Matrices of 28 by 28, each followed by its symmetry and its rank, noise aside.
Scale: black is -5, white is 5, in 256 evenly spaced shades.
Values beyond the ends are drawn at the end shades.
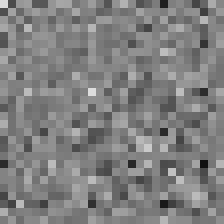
symmetric, rank five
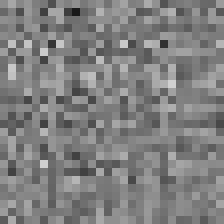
antisymmetric, rank four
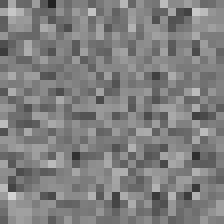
symmetric, rank five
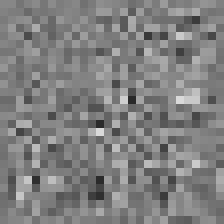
antisymmetric, rank four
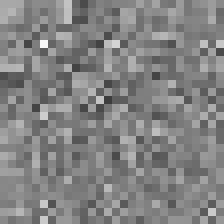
symmetric, rank five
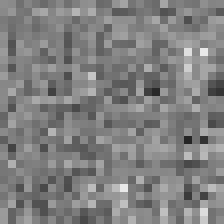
no symmetry, rank five
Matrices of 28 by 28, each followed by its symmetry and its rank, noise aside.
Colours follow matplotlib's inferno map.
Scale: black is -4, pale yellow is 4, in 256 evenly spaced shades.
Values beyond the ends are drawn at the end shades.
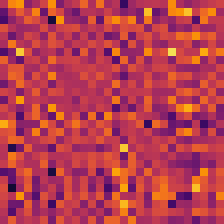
antisymmetric, rank four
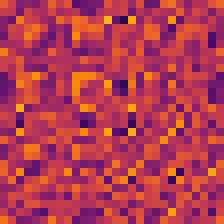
symmetric, rank four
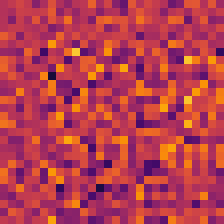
antisymmetric, rank six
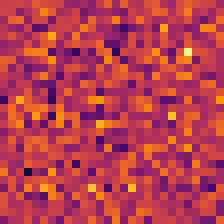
no symmetry, rank eight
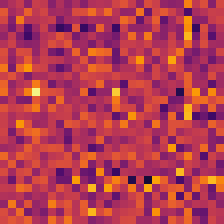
no symmetry, rank eight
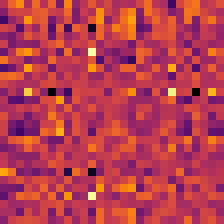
antisymmetric, rank four
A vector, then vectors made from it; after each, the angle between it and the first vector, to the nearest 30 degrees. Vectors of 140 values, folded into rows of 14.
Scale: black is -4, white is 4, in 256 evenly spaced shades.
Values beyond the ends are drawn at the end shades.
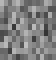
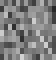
90 degrees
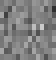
60 degrees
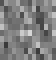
90 degrees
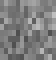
90 degrees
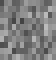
150 degrees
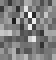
120 degrees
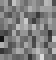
60 degrees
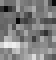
60 degrees
